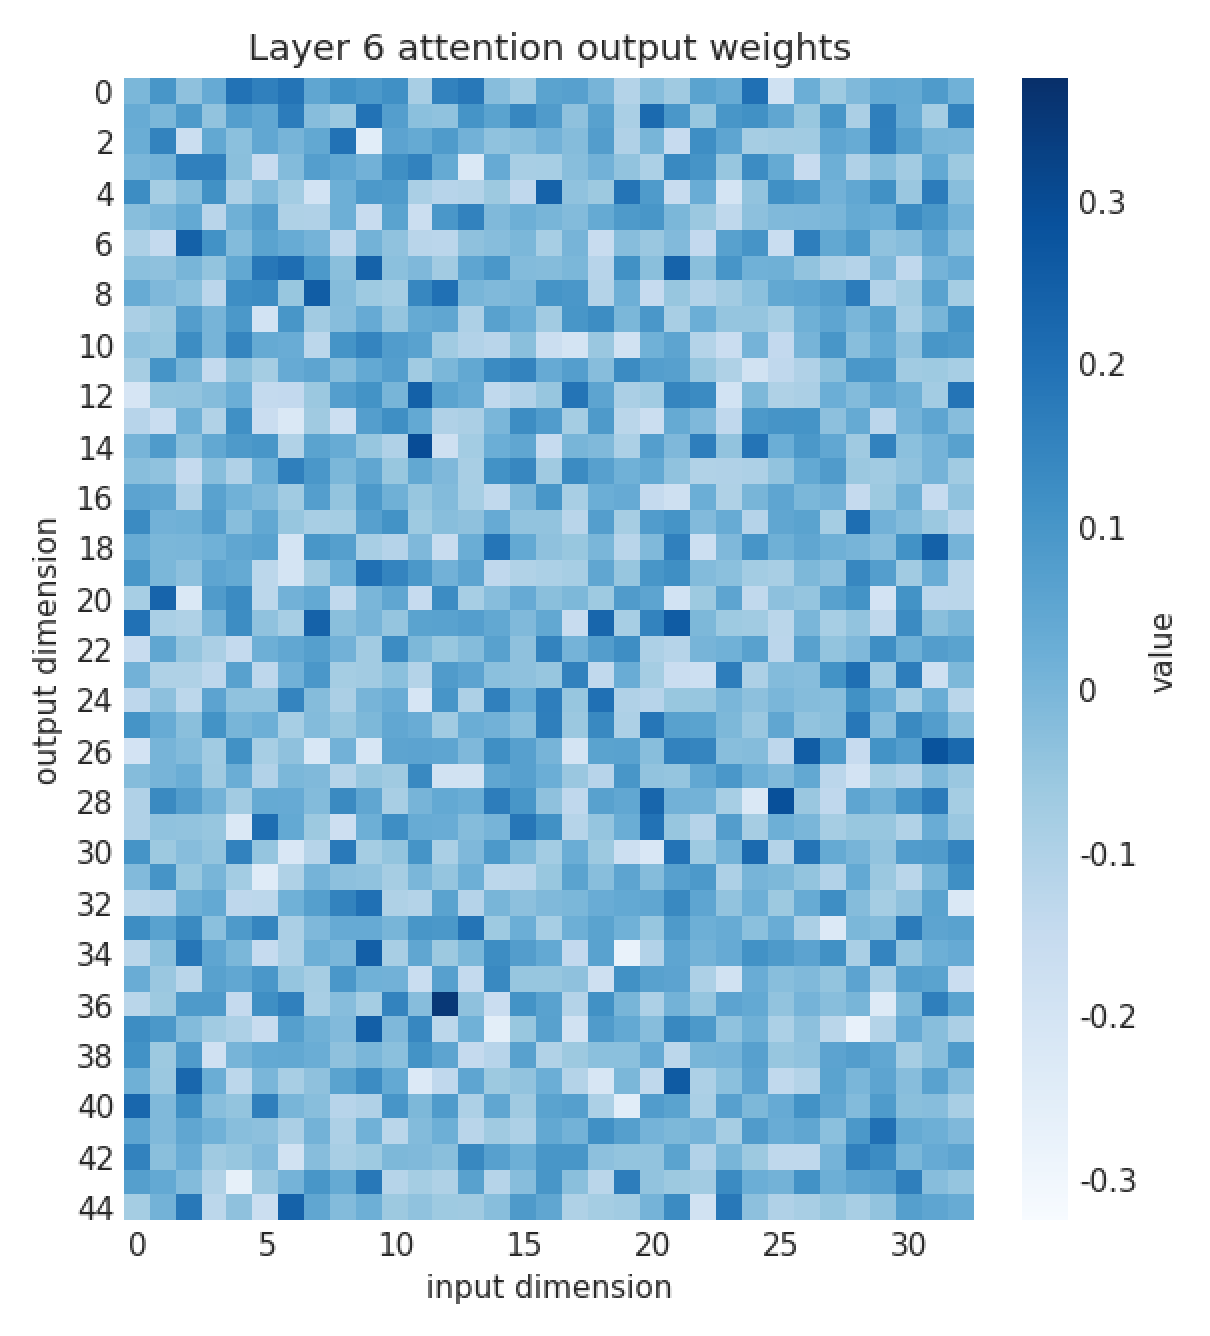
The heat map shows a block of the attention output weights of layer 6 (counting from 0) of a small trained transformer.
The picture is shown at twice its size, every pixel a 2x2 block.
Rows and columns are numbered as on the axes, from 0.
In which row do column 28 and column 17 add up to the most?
23
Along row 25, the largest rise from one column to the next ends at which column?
20
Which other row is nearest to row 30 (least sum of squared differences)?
18
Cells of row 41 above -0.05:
26
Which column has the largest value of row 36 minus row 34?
12
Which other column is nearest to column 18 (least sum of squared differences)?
22
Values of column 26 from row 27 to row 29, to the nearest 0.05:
0.05 -0.05 0
